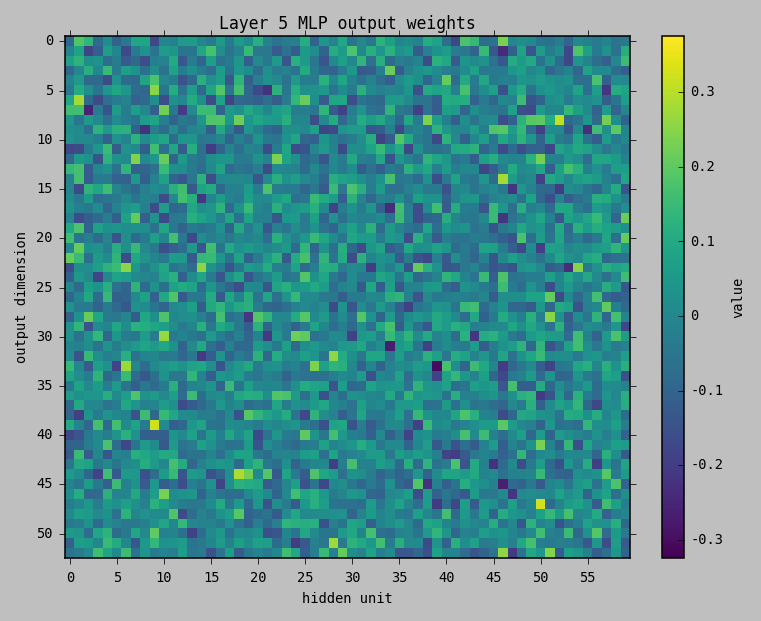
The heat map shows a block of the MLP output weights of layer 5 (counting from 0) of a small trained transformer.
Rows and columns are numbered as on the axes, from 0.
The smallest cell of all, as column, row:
39, 33
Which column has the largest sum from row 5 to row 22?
1
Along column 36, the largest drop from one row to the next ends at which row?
11
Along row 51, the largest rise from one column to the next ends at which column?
28
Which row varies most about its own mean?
23
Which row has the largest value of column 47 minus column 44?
13
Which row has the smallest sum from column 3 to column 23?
6
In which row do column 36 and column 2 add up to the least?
7
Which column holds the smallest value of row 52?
47
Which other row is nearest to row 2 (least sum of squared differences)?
37
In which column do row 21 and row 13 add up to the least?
31
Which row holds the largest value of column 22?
12
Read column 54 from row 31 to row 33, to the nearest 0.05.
0.15 -0.05 0.1
